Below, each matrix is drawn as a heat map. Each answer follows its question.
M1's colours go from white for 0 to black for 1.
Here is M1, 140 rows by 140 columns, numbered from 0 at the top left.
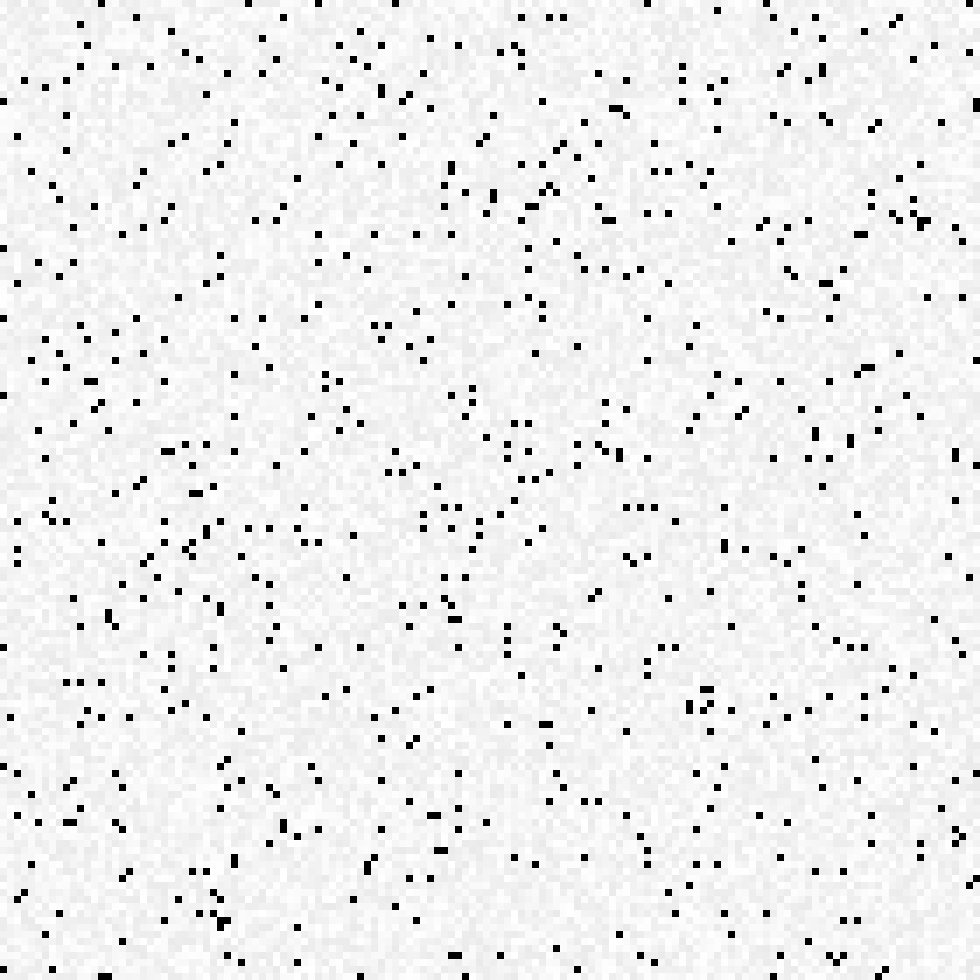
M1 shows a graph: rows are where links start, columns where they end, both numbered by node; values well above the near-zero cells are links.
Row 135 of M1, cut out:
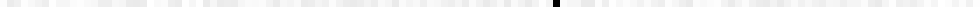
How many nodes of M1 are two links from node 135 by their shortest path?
6
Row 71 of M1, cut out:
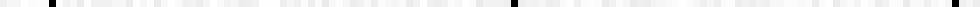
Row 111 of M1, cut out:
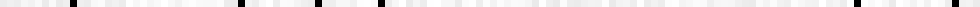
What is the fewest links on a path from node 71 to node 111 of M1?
2
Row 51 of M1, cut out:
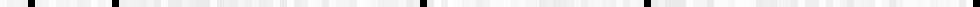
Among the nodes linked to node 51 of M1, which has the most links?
node 92
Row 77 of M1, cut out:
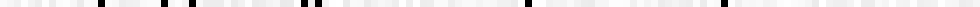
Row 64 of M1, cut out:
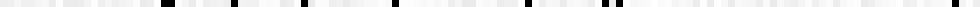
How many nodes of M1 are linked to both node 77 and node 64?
3
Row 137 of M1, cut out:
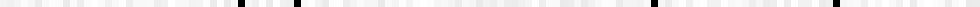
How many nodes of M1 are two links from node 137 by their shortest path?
10
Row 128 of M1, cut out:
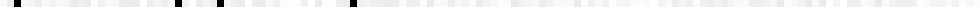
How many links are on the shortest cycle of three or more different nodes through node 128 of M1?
4
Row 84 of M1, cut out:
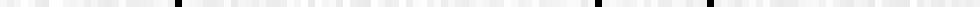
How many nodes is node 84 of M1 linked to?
3
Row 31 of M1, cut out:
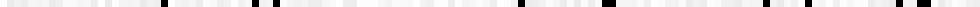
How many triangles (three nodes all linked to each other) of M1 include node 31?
2
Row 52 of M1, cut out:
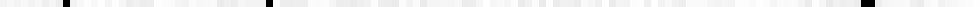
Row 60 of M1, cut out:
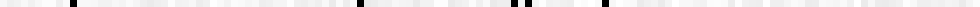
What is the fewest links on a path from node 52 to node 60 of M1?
3
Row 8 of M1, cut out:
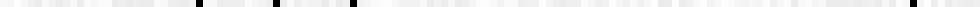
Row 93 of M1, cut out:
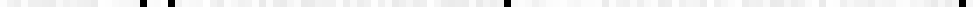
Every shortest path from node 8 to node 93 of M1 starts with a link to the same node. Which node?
node 50
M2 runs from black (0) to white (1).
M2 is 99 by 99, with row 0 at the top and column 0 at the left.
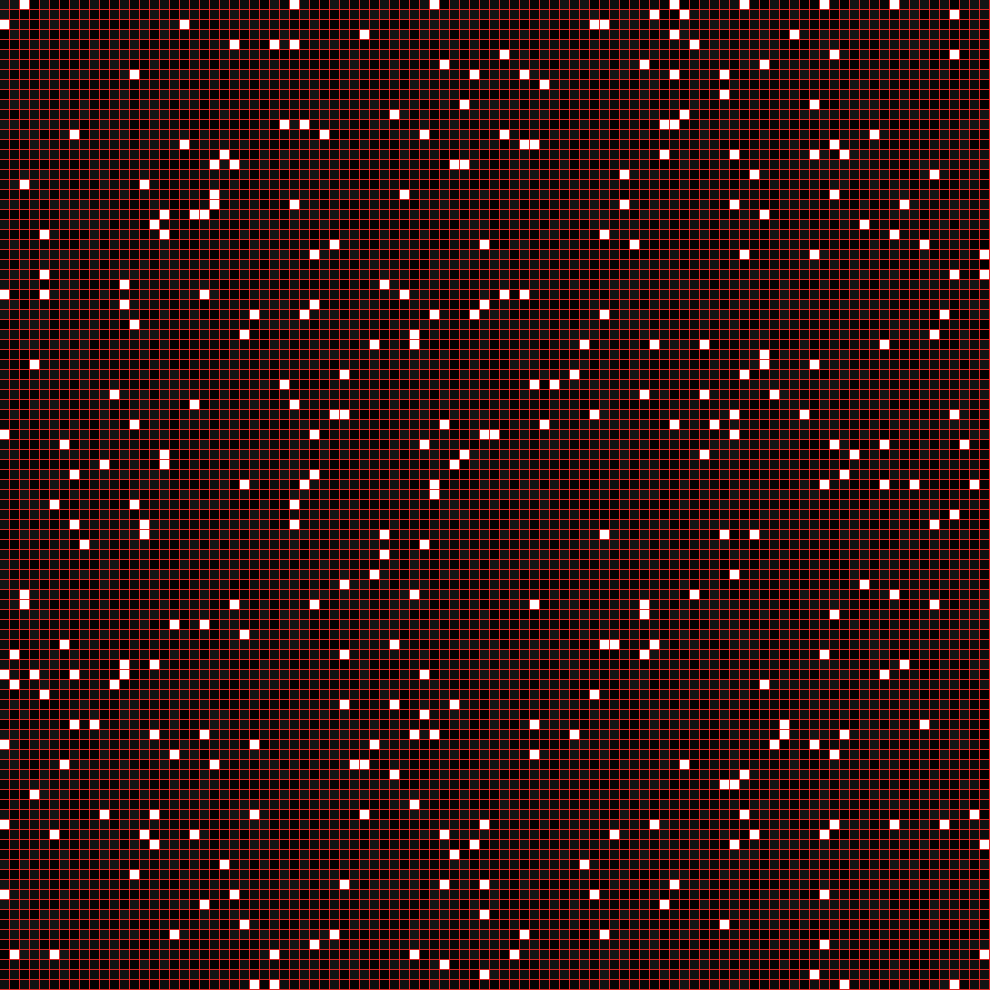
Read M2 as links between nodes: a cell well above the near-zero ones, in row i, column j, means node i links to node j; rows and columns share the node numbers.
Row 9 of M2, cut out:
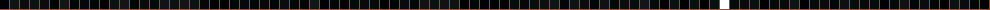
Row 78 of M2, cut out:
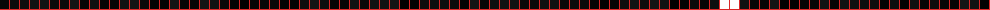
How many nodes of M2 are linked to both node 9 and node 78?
1
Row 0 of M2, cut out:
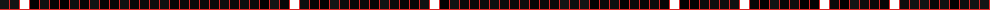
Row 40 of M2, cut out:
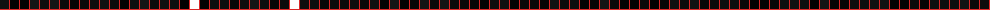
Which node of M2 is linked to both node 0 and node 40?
node 29
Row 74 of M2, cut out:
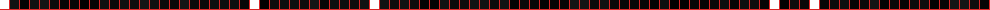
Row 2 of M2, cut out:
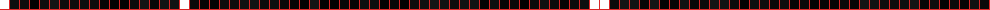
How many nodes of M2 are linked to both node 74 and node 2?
1
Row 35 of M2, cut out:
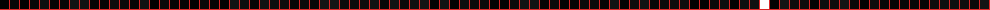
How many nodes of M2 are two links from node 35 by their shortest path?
4
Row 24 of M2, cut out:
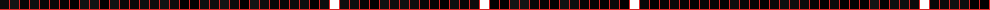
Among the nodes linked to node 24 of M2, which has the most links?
node 48
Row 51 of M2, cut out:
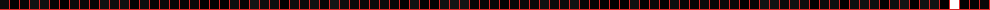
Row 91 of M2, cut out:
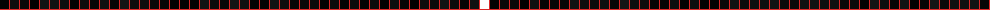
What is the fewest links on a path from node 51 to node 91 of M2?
6
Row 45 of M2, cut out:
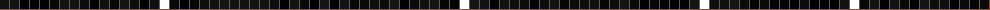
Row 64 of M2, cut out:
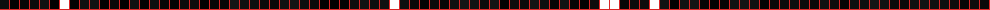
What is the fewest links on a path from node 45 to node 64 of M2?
3
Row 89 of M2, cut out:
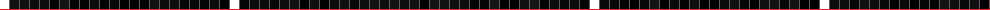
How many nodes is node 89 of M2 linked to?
4
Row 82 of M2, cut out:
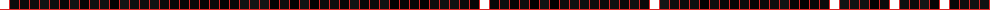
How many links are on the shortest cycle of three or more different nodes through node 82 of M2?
3
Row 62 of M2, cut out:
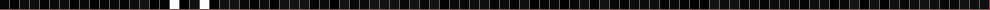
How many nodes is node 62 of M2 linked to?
2
